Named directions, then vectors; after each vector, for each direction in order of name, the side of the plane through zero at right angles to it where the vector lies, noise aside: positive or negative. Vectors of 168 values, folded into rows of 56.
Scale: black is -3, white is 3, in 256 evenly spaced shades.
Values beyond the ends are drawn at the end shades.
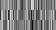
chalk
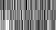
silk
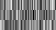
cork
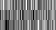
positive, positive, negative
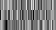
positive, positive, negative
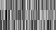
positive, negative, negative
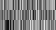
negative, positive, negative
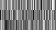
positive, positive, negative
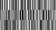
positive, positive, negative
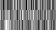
negative, negative, positive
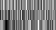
positive, positive, negative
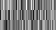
positive, positive, negative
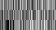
negative, positive, negative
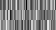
negative, positive, positive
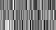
positive, negative, positive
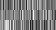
positive, negative, positive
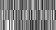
positive, negative, positive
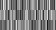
positive, negative, negative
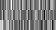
positive, positive, positive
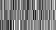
negative, positive, negative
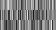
positive, positive, negative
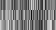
positive, positive, positive
